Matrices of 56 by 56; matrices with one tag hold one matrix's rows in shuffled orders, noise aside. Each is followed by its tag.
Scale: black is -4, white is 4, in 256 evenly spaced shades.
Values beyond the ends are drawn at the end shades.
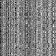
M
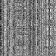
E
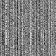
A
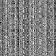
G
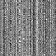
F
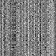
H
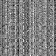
G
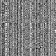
A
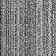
M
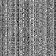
G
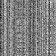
E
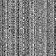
G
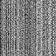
M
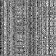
E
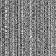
A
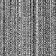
F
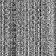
H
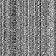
H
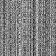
F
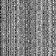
M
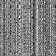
F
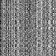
M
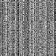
G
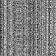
E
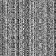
G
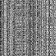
E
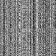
F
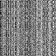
M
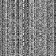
G
